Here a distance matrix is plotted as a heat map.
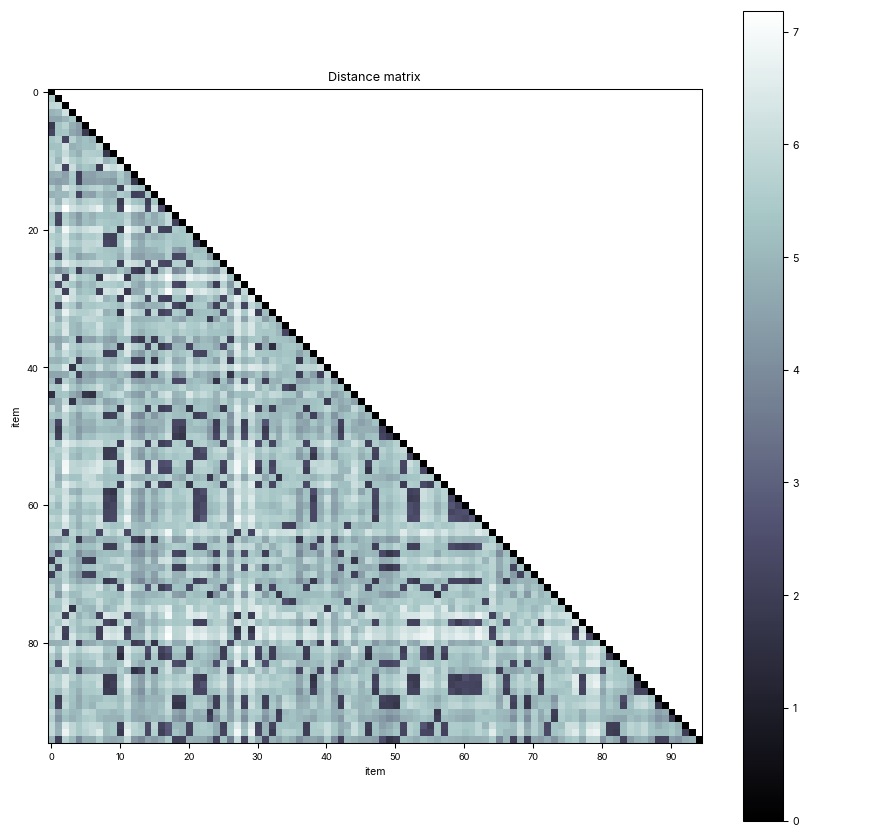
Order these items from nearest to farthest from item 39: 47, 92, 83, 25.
47, 83, 92, 25
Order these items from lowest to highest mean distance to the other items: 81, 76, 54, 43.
81, 54, 43, 76
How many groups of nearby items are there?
9
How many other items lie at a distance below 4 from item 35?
4
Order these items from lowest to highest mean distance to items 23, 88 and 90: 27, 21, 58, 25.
21, 58, 25, 27
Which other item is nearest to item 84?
12
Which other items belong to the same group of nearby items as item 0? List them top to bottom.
5, 6, 44, 68, 70
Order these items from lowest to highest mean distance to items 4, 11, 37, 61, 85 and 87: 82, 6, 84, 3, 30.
84, 82, 30, 6, 3
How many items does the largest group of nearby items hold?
19
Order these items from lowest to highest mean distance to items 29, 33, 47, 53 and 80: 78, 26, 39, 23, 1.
26, 39, 23, 78, 1
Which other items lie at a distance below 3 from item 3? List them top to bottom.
40, 45, 75
